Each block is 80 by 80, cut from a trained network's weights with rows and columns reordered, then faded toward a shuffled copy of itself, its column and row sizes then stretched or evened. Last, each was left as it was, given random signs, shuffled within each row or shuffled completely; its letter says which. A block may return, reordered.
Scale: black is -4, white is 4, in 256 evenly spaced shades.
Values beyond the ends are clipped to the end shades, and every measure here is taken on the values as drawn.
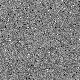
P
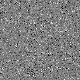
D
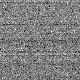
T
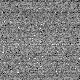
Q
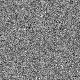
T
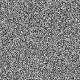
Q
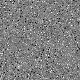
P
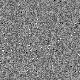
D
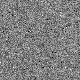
T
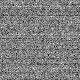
T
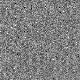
Q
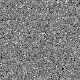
D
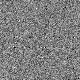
T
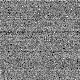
Q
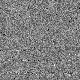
T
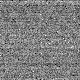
T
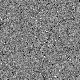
P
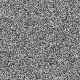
Q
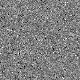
D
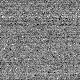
T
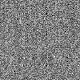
Q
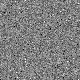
P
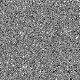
D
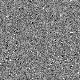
D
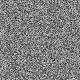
T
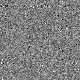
D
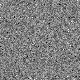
T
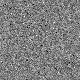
P
